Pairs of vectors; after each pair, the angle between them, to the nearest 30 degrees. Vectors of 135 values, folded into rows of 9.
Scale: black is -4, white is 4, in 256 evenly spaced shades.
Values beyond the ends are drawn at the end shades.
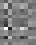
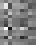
30 degrees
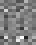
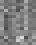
30 degrees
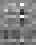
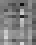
150 degrees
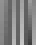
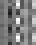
90 degrees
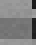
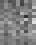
120 degrees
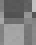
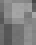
150 degrees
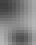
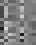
90 degrees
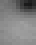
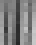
90 degrees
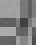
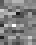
90 degrees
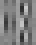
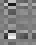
90 degrees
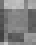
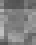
150 degrees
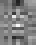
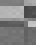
90 degrees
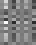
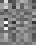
30 degrees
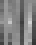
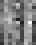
30 degrees
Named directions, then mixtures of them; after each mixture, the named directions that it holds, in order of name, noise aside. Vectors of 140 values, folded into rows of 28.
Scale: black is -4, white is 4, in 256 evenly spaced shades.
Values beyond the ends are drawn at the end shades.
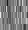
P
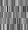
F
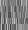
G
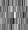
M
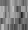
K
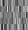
F.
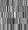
F, M, P.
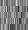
F, G, K.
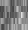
K.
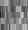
K, P.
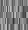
F, M.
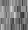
K, M.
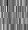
F, P.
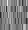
P.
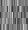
F, P.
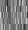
P.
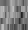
K.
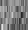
F, K.
